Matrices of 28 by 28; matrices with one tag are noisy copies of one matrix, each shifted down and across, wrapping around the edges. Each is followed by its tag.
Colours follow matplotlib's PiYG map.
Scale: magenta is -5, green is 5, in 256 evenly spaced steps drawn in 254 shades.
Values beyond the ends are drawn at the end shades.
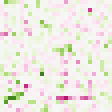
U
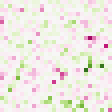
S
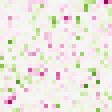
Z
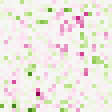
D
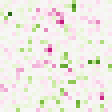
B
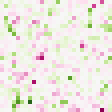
S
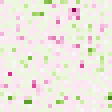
D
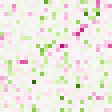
Z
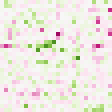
U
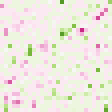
Z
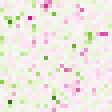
Z
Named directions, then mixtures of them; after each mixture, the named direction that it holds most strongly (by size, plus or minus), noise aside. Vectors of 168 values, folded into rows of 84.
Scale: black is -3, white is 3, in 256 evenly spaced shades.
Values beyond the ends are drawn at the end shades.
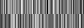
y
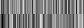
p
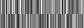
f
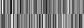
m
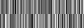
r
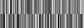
f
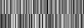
y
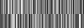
y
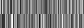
m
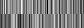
y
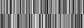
m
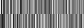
m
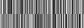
y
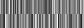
r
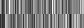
r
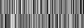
y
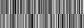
r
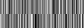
r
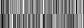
p
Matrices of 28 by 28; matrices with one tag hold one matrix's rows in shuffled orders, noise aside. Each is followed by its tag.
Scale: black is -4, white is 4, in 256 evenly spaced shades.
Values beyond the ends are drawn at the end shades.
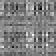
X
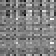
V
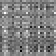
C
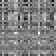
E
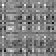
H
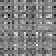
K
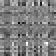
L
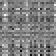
C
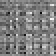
V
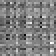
V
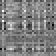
H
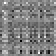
C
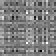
X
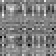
H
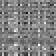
E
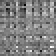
V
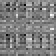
V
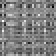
H
